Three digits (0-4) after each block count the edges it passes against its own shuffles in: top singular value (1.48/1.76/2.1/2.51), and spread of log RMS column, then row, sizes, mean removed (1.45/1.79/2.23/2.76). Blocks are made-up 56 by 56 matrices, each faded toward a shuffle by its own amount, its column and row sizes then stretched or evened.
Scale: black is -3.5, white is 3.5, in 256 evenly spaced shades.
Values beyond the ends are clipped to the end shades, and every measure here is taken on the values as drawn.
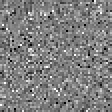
2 0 0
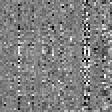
3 4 0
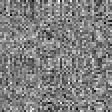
3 1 1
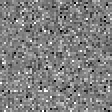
0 0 0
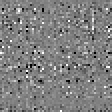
0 3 3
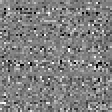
0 2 4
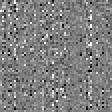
1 4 1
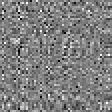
3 2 1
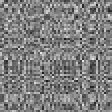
4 3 2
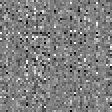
0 4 1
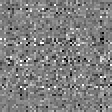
1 1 4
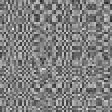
4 3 0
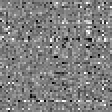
2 2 3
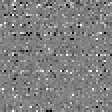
0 2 3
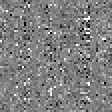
1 3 0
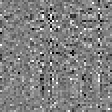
3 3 1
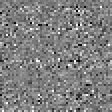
0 2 3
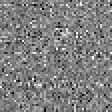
2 0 1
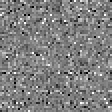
2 0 2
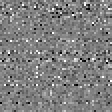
1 0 4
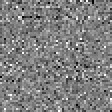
1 1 2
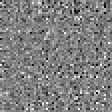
2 2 3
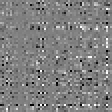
3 4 4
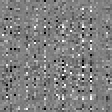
2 4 2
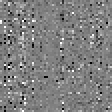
0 4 2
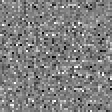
1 0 2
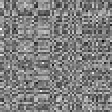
4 0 1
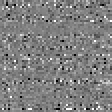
1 1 4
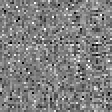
2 0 0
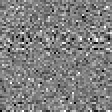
3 0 2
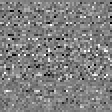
1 0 4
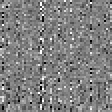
2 4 0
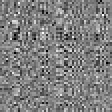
3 3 2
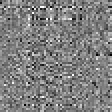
3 2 3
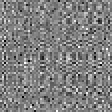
4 2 1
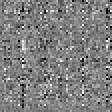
2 3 3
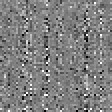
2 4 1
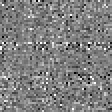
0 1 3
